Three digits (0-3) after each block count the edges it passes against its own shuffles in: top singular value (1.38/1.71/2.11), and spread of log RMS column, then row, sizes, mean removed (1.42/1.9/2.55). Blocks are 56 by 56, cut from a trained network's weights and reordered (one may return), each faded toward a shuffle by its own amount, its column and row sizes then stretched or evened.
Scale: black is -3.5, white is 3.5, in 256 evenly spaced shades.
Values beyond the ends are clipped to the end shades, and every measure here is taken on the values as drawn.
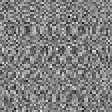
3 0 1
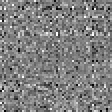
2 1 2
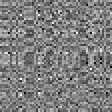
3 1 2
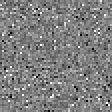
0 0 1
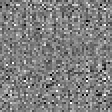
2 1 2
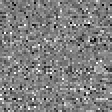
1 0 2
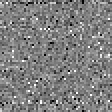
1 1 1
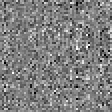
1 3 1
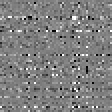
2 2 3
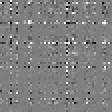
1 3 3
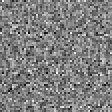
1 0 2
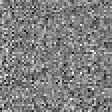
2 2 0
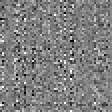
1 3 2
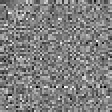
3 0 1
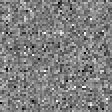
0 1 1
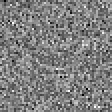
0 0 0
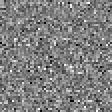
0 0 2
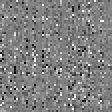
0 3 1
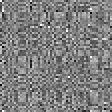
3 1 0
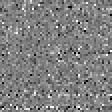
1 1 2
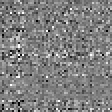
1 2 3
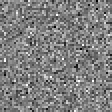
0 1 0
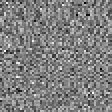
3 1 0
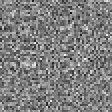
2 0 0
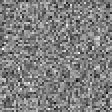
2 0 0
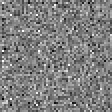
1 1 1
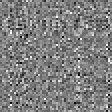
2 2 1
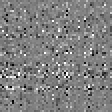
1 3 2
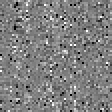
1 2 1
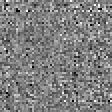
0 2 2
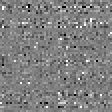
0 1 3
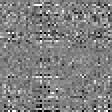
3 2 3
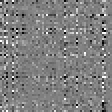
2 3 2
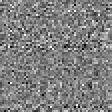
2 0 2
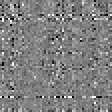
3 2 2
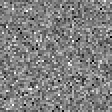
0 0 0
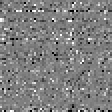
1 1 3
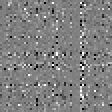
2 3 2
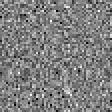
2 0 0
